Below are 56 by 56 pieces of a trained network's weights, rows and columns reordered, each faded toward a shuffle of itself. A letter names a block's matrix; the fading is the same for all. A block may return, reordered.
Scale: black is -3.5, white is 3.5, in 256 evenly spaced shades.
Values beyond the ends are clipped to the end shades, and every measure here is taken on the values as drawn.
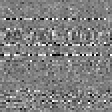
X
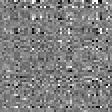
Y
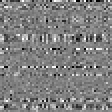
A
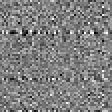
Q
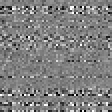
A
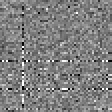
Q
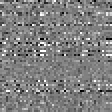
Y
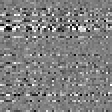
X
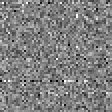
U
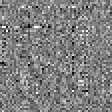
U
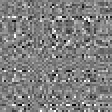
Y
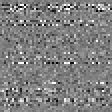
Y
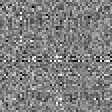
Q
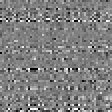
A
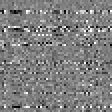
Y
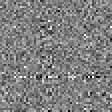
U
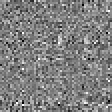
U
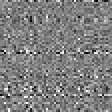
Y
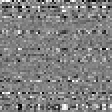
X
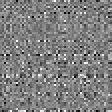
Y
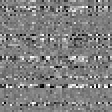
X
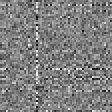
Q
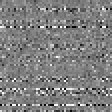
X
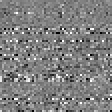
Y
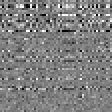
A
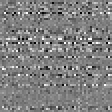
A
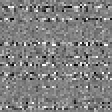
Y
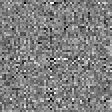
U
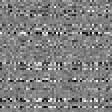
A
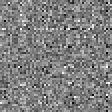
U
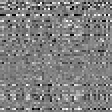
A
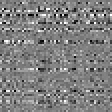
A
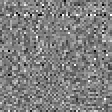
U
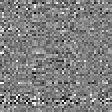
Y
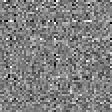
U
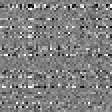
Y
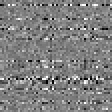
X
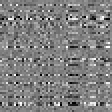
A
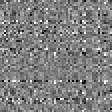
Y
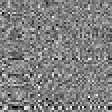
Q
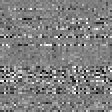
X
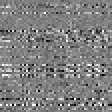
X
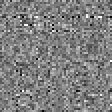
U
